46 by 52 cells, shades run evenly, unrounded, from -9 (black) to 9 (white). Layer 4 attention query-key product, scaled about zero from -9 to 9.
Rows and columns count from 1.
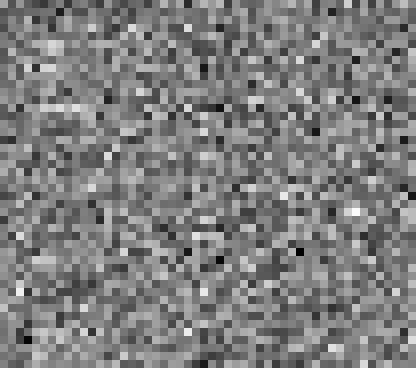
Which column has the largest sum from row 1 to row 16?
6
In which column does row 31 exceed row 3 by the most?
45
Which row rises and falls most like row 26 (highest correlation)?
37
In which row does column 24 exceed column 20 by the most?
4
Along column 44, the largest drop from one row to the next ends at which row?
2
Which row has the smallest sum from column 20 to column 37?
29
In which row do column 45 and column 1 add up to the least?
8
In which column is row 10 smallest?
44
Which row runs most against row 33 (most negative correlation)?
1
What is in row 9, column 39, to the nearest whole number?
-1
